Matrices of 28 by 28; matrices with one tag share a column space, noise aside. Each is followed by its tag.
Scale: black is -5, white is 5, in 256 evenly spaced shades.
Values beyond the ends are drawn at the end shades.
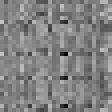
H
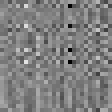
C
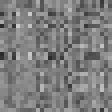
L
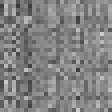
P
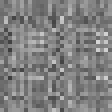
P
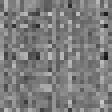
L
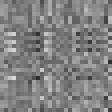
P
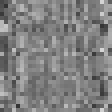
H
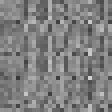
H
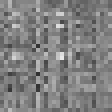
L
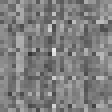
H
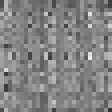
L
